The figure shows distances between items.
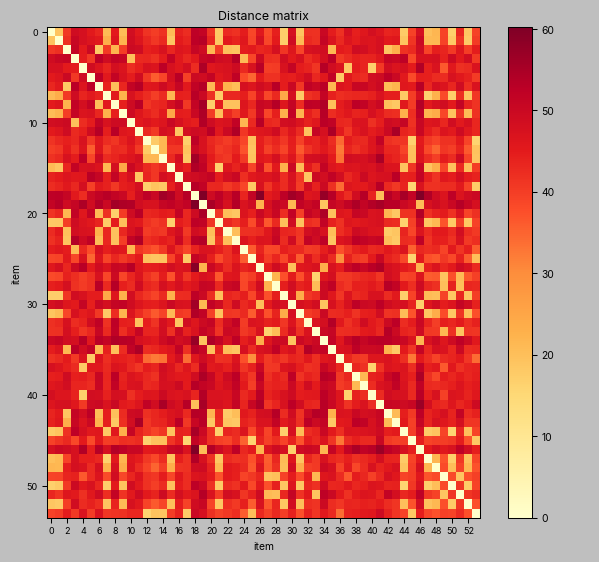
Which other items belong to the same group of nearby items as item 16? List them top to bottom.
11, 32
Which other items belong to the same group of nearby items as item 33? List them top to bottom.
27, 28, 49, 51
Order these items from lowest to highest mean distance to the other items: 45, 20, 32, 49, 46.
45, 49, 20, 32, 46
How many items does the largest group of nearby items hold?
13
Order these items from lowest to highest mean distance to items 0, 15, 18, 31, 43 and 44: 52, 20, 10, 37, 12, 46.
52, 20, 12, 37, 10, 46
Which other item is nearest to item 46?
30
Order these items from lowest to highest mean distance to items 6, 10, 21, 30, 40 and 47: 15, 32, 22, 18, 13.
15, 22, 13, 32, 18
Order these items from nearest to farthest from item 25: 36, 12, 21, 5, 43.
12, 36, 5, 21, 43
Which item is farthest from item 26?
18
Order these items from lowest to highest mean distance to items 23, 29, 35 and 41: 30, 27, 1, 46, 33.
1, 27, 33, 30, 46
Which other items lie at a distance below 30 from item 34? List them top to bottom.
19, 26, 30, 46
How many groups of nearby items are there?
11
